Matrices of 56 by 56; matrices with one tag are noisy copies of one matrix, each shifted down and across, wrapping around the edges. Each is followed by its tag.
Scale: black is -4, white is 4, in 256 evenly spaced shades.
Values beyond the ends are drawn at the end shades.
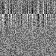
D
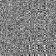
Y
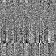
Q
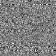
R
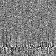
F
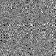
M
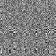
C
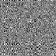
M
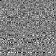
R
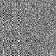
Y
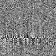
F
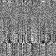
Q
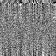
Q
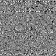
R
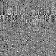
F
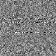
R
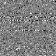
R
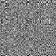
C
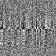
Q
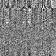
Q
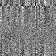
Q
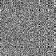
Y
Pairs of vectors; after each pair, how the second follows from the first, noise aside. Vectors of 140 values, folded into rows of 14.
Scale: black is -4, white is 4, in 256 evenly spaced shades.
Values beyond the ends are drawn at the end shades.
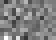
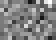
reversed.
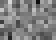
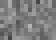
shrunk.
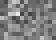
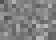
reversed, shrunk.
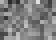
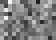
negated.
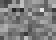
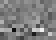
reversed, negated, partly zeroed.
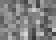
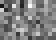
reversed.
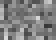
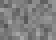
wrapped around, negated, shrunk.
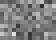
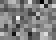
sign-scrambled.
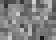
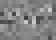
wrapped around, partly zeroed.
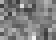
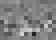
reversed, negated, partly zeroed.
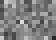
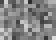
sign-scrambled.
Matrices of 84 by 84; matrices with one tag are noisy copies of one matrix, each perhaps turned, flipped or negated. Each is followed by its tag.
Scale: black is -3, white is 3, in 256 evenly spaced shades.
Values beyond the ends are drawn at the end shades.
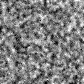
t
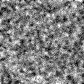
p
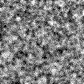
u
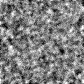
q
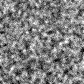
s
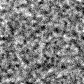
t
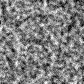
t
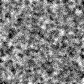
q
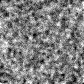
p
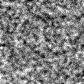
t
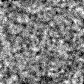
p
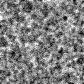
u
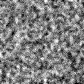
t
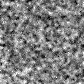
t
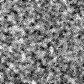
s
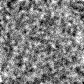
p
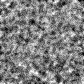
q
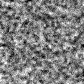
t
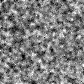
s
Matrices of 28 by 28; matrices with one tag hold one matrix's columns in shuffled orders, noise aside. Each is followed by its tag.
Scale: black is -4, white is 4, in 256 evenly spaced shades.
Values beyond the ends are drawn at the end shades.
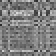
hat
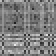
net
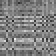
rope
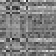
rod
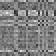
hat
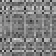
rod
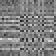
rope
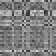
hat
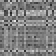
hat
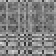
net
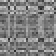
rod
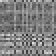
net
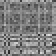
net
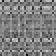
rod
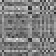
rod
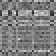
hat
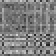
net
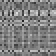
hat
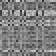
hat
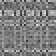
hat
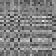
rope
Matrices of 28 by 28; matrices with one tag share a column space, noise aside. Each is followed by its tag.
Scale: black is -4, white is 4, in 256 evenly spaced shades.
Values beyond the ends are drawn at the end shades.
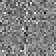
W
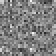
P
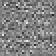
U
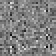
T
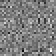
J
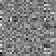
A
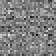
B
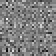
J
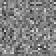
T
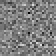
U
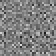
U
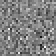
T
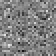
B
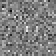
B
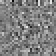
P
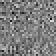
W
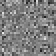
P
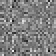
J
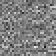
U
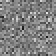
A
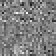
W
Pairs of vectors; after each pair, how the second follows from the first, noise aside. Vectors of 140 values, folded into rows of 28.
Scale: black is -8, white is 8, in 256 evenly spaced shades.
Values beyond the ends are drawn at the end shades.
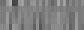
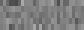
sign-scrambled.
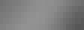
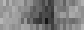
wrapped around, scaled up.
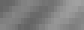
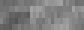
wrapped around, negated.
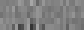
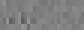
wrapped around, shrunk.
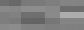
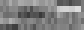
wrapped around, scaled up.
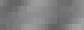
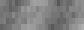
copied.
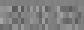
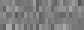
wrapped around, negated.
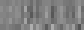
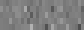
partly zeroed.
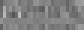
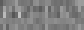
copied.
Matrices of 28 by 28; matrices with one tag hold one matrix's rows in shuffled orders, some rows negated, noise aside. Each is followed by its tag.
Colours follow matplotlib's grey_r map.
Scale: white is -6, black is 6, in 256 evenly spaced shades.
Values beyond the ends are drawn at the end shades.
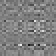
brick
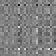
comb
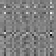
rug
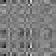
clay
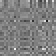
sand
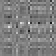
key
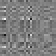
clay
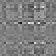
brick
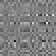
sand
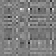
key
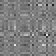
sand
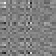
clay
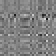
sand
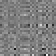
sand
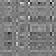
key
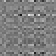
brick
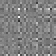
comb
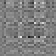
brick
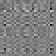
rug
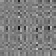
comb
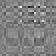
brick
